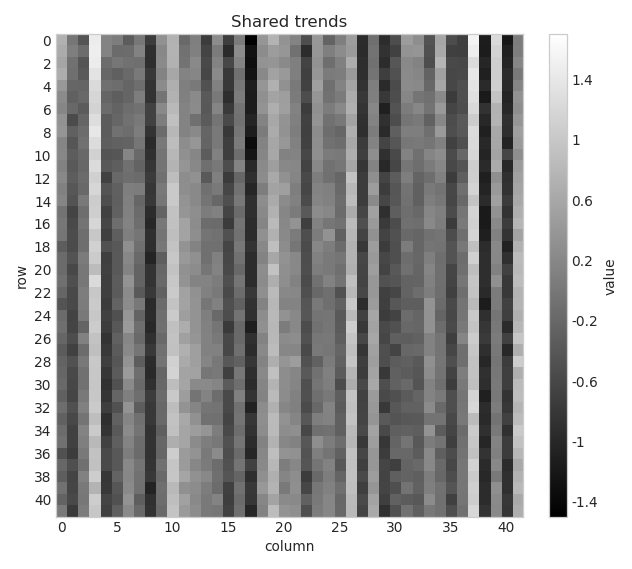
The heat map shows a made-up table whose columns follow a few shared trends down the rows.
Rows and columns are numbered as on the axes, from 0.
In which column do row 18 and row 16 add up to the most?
3
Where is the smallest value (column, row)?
17, 0
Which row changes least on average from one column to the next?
33
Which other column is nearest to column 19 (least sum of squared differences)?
26
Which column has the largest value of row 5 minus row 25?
39
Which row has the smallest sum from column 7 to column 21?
1
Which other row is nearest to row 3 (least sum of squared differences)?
4
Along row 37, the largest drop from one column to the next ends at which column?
38
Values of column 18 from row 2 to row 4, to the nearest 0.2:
0.4 0.2 0.4
